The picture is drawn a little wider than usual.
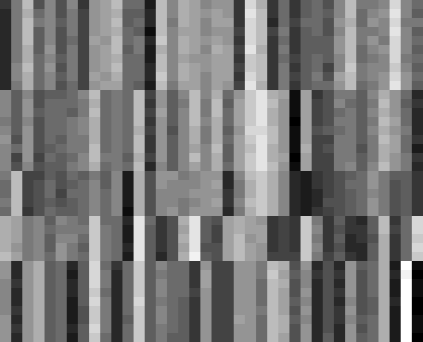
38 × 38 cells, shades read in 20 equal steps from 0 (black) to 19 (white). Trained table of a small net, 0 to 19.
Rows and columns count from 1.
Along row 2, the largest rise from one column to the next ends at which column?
23
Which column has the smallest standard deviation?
30
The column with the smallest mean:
27
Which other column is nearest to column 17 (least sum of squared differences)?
10
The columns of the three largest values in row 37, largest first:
37, 9, 13
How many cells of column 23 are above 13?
21
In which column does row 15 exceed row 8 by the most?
25
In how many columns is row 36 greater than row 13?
13
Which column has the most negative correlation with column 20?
4
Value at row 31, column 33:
6
